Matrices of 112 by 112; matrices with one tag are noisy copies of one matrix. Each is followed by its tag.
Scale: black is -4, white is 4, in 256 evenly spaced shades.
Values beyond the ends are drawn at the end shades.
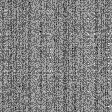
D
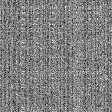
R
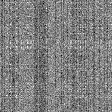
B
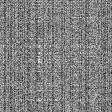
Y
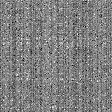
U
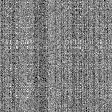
B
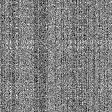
B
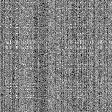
B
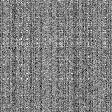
U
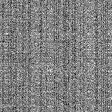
D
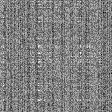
Y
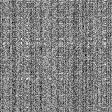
U
